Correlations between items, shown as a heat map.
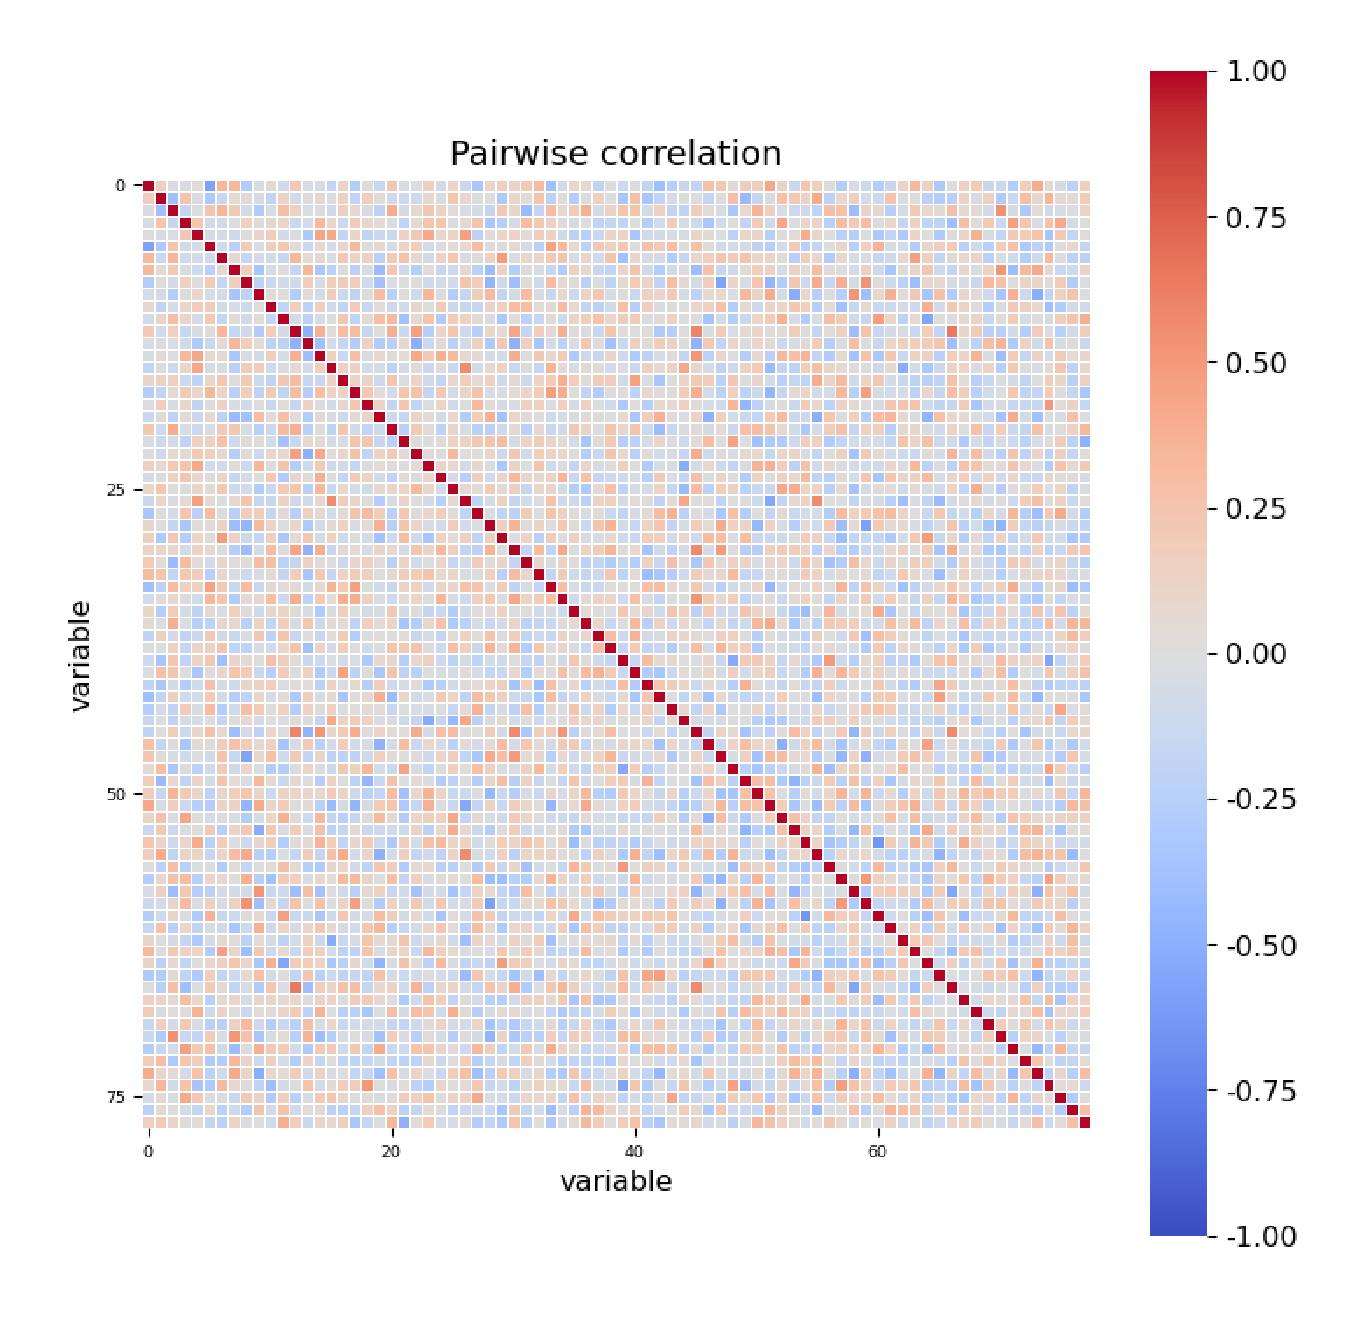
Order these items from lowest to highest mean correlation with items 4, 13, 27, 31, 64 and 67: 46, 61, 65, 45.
45, 65, 61, 46
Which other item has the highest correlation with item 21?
48
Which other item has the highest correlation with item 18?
74
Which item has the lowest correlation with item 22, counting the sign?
13
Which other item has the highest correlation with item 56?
39
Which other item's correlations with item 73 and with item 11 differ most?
64
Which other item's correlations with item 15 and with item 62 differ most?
26
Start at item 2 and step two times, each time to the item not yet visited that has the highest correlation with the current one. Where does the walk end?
7
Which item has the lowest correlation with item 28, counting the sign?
59
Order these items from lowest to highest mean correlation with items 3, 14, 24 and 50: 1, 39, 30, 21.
21, 39, 1, 30
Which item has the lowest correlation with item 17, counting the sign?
51
